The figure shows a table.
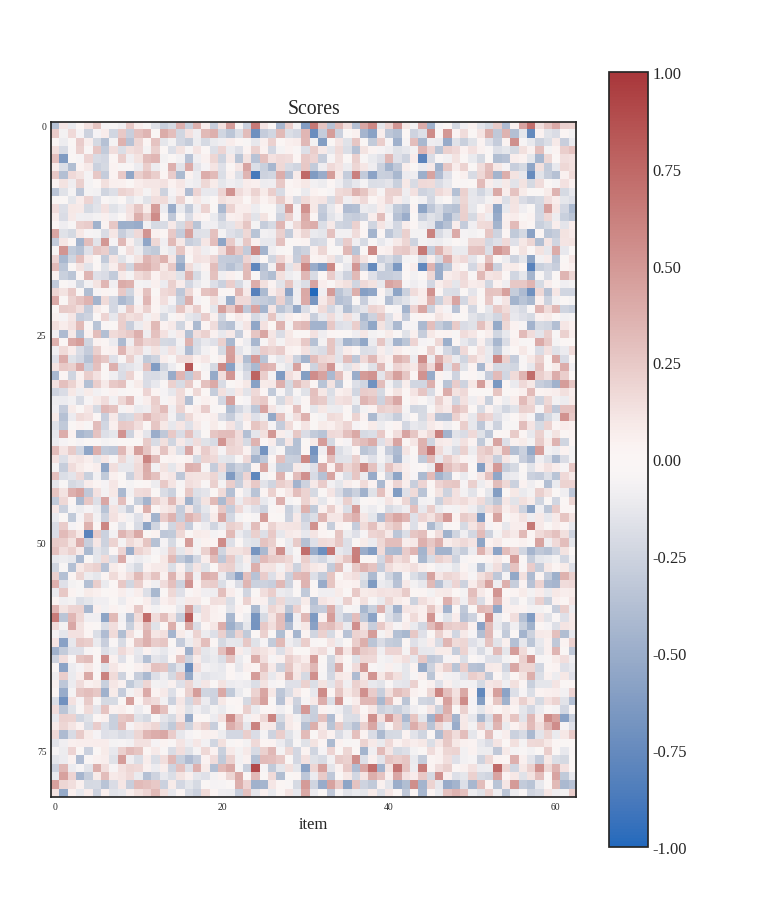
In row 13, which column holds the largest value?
45
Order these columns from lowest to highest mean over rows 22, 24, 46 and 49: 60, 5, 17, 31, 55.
31, 17, 5, 55, 60
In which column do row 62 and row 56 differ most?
1
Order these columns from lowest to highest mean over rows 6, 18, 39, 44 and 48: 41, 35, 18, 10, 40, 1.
41, 35, 40, 1, 18, 10
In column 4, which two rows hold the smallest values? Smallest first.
49, 39
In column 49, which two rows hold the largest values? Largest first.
69, 68
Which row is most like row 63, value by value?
8
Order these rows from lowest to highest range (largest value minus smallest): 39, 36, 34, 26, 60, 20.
36, 34, 26, 60, 39, 20
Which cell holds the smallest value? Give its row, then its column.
20, 31
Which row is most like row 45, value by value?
14
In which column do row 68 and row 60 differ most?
24
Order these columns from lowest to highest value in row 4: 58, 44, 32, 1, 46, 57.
44, 1, 58, 32, 57, 46
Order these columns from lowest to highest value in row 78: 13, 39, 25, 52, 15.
52, 13, 25, 15, 39
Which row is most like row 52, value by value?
76
